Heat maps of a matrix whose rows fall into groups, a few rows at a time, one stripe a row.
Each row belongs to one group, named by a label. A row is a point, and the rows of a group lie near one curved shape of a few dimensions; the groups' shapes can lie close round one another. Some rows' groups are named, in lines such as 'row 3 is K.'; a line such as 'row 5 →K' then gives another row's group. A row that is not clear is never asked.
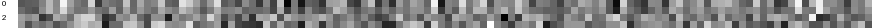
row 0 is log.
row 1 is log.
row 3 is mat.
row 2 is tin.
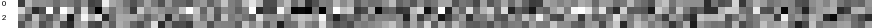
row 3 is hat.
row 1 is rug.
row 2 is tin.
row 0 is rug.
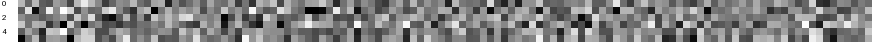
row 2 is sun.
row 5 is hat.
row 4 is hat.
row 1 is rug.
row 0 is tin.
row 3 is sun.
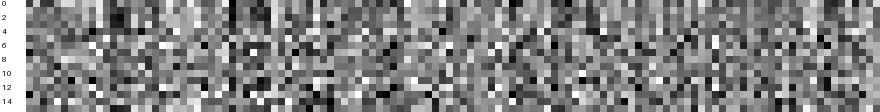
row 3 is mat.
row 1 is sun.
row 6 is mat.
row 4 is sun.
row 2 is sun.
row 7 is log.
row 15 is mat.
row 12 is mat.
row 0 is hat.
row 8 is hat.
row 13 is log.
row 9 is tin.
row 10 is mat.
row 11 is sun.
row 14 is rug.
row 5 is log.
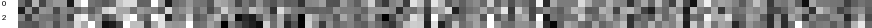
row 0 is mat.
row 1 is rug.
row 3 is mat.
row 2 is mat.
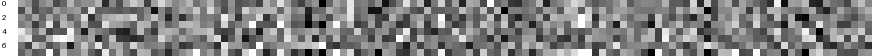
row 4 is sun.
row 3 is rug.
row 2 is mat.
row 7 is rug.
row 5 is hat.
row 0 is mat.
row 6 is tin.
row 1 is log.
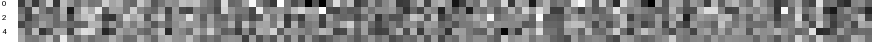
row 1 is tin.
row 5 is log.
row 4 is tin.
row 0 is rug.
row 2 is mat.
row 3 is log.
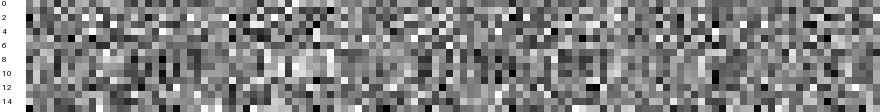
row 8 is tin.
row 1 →rug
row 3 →rug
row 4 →mat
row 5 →sun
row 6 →rug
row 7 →tin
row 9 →tin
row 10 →tin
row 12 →sun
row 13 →mat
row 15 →log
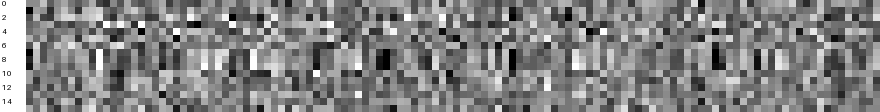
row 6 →rug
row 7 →log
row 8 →log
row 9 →log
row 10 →sun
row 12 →mat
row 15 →tin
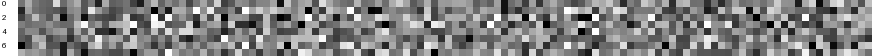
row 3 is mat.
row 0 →hat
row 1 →log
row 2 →sun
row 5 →tin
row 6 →log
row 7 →sun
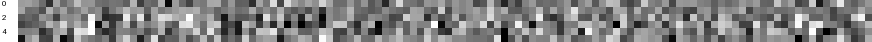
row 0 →tin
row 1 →mat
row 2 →mat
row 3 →log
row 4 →tin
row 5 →hat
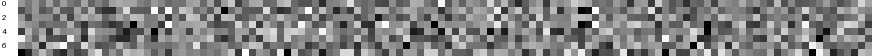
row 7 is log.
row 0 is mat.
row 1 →sun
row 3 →sun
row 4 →tin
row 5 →sun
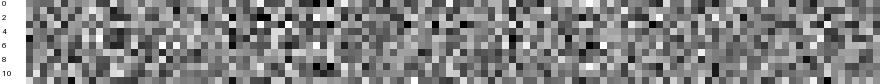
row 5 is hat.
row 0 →rug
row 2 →sun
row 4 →sun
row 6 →sun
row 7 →tin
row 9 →rug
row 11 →sun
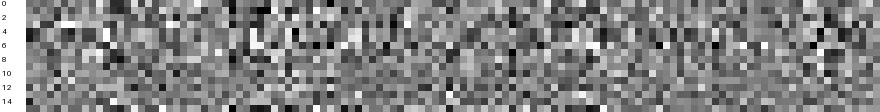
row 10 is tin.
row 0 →mat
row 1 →sun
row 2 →tin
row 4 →log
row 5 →log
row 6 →rug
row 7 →tin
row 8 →sun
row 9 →hat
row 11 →log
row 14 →rug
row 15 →sun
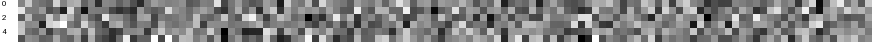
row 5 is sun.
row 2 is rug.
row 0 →hat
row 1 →sun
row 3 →hat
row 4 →sun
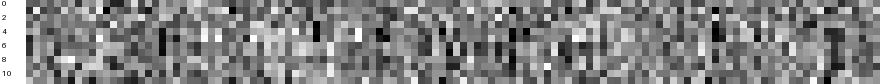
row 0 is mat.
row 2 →mat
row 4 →log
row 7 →tin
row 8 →hat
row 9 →tin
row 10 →tin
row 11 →sun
